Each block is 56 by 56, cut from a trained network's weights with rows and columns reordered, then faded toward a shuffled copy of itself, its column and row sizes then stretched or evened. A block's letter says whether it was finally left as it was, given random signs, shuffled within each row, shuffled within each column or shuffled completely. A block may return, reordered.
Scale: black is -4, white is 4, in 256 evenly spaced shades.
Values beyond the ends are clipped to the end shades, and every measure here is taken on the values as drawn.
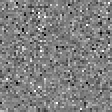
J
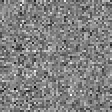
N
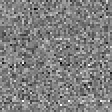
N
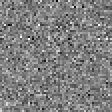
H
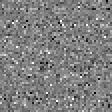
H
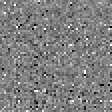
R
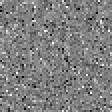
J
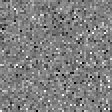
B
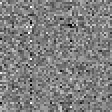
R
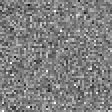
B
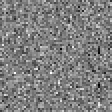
J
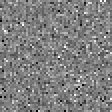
B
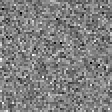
B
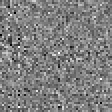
N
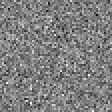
B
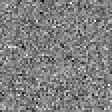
H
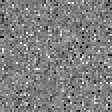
J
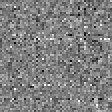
N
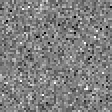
B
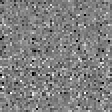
R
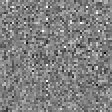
N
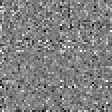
N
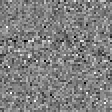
H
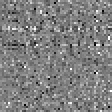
R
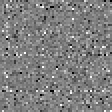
N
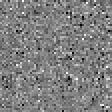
R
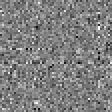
R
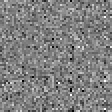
N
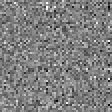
R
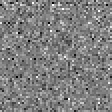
H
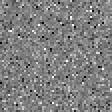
B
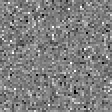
B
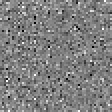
J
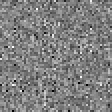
N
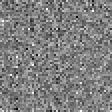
N
